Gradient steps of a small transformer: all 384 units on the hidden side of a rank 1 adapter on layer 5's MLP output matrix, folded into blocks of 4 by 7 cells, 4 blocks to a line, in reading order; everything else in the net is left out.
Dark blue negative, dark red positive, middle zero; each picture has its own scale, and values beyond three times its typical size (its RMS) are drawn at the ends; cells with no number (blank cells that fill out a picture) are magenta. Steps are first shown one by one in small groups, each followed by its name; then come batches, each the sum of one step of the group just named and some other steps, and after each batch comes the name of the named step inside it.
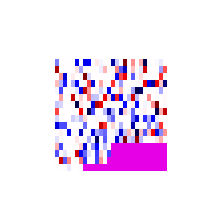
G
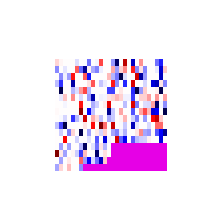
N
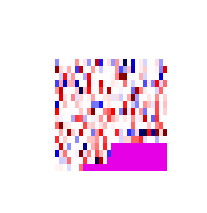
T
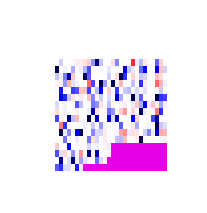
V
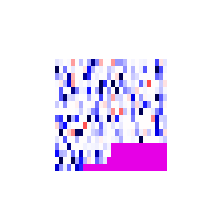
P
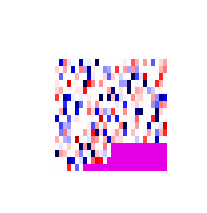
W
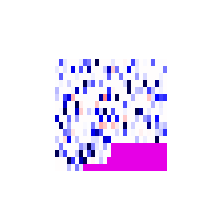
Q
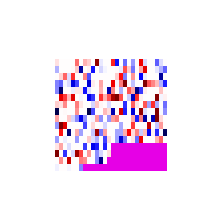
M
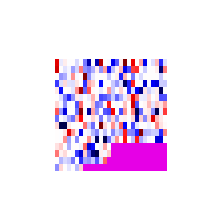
N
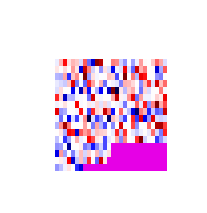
P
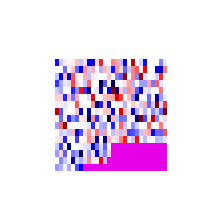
P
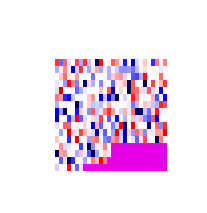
W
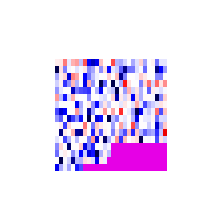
P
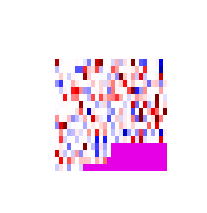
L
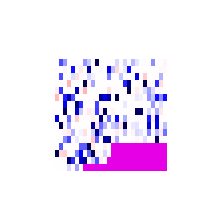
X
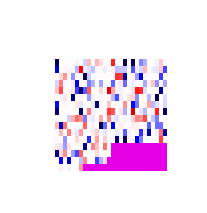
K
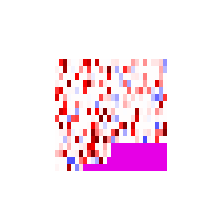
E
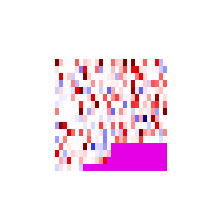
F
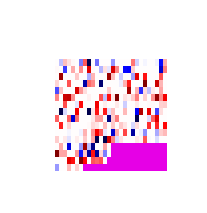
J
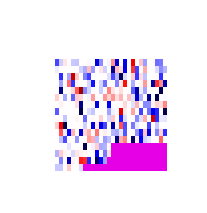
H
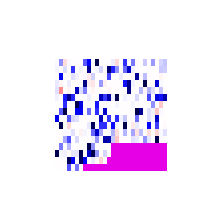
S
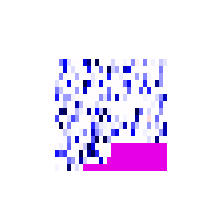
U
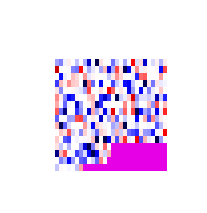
X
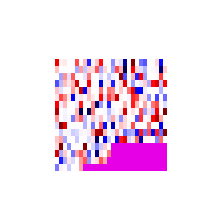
L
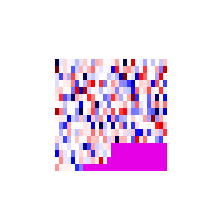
H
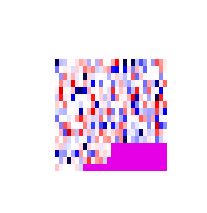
K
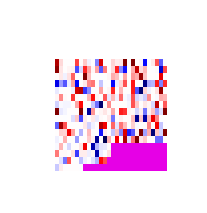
F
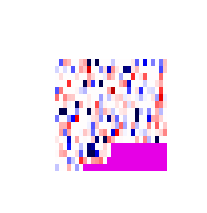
J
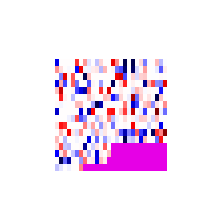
K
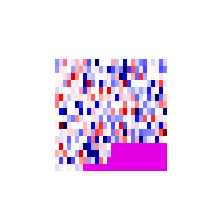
H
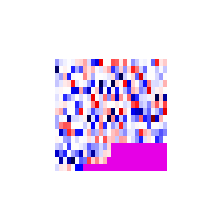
F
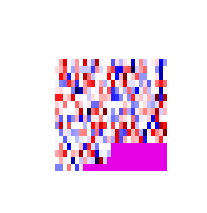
E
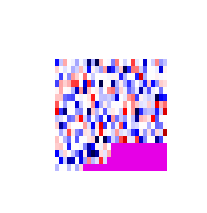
S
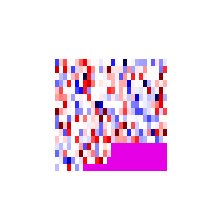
E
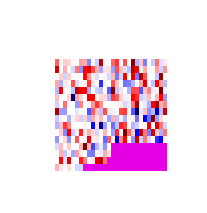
F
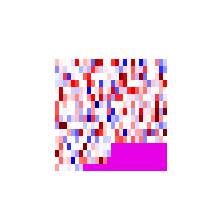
L
